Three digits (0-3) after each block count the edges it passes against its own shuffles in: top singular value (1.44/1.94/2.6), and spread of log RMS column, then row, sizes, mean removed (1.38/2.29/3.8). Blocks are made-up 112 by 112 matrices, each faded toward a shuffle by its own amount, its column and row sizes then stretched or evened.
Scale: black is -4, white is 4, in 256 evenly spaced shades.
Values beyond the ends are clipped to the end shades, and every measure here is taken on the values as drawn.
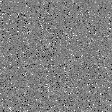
0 1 1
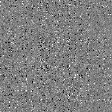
0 2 1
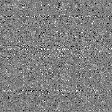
2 1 2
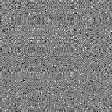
3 0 1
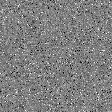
1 0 1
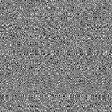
3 0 2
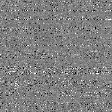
1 1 2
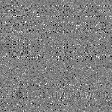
2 1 2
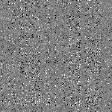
0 2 1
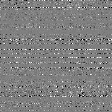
1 1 3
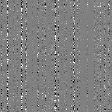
2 3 1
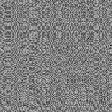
3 0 0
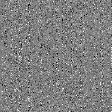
1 2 0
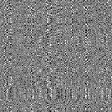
3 2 1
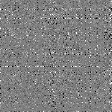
1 2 2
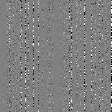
2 3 0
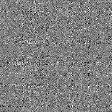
1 2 2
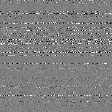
1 0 3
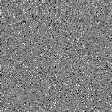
2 1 0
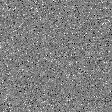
1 0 0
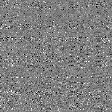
2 1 2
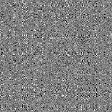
2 2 2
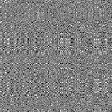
3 1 2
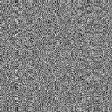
3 2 0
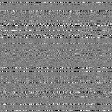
3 1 3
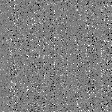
0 2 1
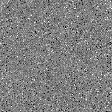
1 1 0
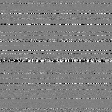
3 0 3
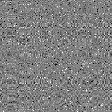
3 0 1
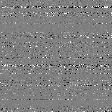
1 1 3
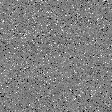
1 0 0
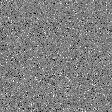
1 0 1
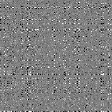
3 2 2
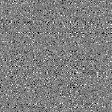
2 1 2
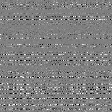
3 0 3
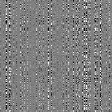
3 3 1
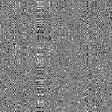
3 2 1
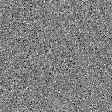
1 0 0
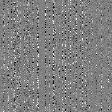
2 3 0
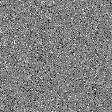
0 1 0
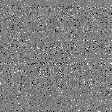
1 1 2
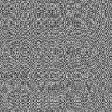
3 2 2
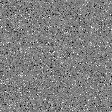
0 0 1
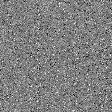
0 1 0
